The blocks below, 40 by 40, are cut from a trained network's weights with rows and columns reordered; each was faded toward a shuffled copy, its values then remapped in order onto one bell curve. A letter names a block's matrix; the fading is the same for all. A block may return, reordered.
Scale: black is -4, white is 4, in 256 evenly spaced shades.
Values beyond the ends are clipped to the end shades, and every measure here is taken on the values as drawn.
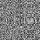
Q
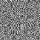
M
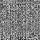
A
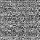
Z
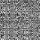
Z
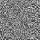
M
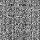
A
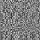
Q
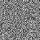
M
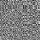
Q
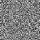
M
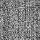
A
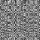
Q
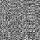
Q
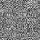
M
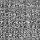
A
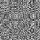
Q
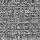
Z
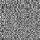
Q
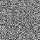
M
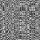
Q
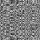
Q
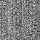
A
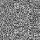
M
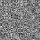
M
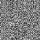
M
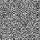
Q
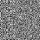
M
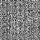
A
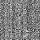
A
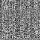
A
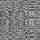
Q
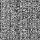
A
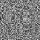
M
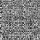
Z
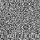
M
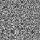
M
